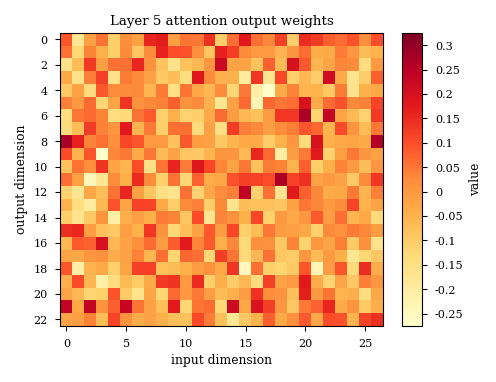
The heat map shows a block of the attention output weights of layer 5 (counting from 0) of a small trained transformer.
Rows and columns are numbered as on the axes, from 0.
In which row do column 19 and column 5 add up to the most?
12
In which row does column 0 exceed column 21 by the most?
18
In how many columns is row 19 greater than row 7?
9
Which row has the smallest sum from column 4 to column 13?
6
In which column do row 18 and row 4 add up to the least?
17
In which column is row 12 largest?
15
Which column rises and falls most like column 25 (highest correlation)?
23
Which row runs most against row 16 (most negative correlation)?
11
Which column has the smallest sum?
1
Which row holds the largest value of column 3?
16
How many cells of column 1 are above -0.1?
16
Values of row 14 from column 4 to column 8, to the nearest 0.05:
-0.2 -0.05 0 -0.05 0.05
